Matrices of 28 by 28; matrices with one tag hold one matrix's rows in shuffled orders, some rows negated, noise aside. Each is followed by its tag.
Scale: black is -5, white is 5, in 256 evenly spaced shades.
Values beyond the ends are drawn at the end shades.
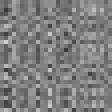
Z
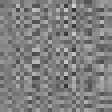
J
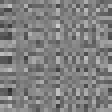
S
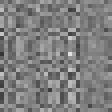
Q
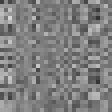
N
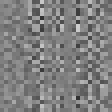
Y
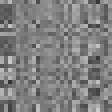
N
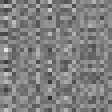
Z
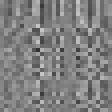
Y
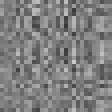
J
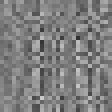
Y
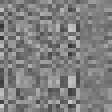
Q
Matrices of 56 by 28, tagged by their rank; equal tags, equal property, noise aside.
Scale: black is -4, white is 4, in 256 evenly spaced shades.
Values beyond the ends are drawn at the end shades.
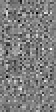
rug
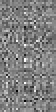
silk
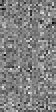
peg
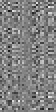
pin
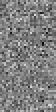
peg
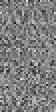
peg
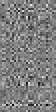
pin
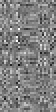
silk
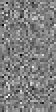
rug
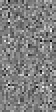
peg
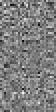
rug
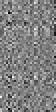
silk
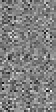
rug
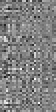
silk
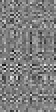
pin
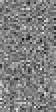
peg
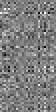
silk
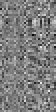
silk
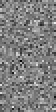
peg
